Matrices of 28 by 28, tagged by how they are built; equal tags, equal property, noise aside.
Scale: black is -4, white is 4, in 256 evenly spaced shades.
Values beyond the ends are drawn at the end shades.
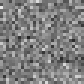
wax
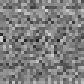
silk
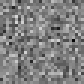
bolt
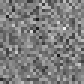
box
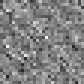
box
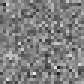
wax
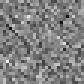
box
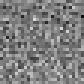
silk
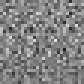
silk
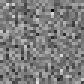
wax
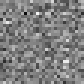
bolt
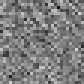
box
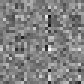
bolt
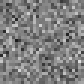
wax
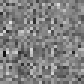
bolt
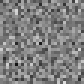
silk
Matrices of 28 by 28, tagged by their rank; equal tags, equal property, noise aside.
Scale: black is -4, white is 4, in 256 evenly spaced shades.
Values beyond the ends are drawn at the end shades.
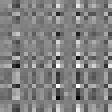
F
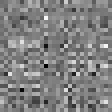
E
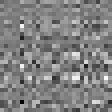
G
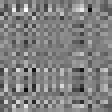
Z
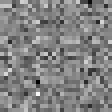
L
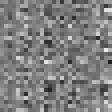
L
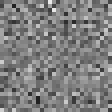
L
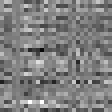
G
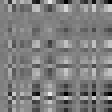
F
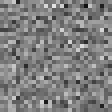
L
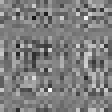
G
